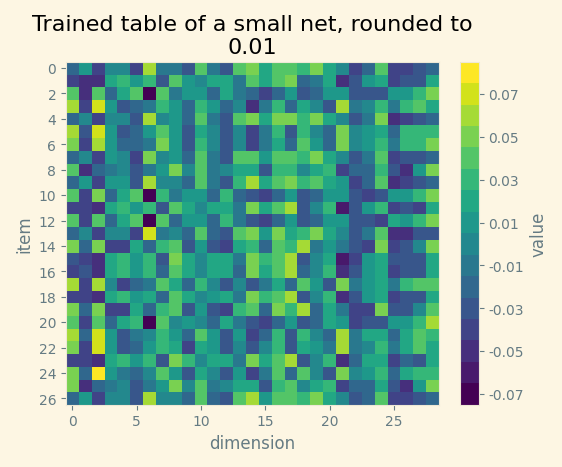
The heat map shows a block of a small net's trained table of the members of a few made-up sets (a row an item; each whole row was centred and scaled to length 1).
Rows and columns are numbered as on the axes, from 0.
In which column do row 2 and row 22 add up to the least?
1
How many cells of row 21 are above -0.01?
18
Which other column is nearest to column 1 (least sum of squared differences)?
22
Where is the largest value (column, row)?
2, 24
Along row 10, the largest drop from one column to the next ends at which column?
6
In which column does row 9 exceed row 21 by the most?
14
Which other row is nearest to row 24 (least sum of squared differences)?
5
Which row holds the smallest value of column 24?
12
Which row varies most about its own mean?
19
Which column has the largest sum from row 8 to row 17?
17
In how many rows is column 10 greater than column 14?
13
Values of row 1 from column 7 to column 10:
-0.03 0.04 0.01 0
